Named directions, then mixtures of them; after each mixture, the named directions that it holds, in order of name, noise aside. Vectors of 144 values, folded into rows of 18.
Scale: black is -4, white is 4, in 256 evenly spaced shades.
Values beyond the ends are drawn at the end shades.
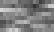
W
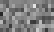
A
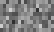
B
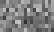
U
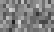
B, U.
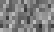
A, B.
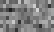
B, W.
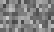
B.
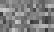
A, U, W.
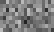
U.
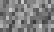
A, B, U.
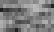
W.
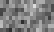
A, B, W.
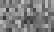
U.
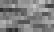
W.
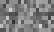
B.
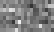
B, U, W.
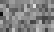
A.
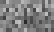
U.
